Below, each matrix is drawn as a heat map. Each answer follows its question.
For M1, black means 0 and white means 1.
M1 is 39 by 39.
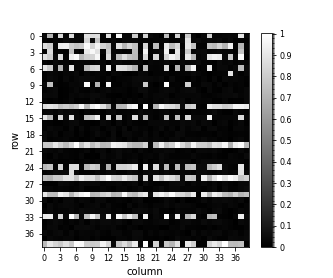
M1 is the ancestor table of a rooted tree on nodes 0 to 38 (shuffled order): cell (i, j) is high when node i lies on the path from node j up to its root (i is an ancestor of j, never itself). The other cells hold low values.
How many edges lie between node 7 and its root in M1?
7
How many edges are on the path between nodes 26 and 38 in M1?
2
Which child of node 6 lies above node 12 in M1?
15
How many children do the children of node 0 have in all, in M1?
3
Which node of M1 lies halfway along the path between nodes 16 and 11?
24
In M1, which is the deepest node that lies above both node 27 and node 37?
3
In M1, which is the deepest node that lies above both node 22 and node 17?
13
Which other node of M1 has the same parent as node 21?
33
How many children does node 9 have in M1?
4
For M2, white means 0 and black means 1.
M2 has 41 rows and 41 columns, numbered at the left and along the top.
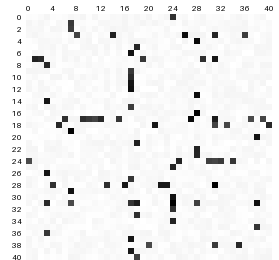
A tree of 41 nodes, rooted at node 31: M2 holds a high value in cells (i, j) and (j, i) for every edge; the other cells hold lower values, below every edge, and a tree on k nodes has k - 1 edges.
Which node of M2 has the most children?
17
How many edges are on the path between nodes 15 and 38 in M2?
3
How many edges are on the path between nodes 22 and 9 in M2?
4
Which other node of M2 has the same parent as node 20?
35
